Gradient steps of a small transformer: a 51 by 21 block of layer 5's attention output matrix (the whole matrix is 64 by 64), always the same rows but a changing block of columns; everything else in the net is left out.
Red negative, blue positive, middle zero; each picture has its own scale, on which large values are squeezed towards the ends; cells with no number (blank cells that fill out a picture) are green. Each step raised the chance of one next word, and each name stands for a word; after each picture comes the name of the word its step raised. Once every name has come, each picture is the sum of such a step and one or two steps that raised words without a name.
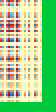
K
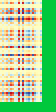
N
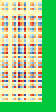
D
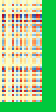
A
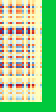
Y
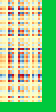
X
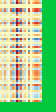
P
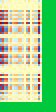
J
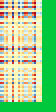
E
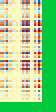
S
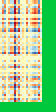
D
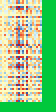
Y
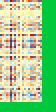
K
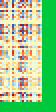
K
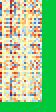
D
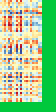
E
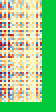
X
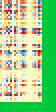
Y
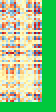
P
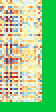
N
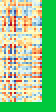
D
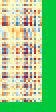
D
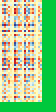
S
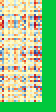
A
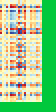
Y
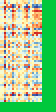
Y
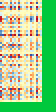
N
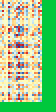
D
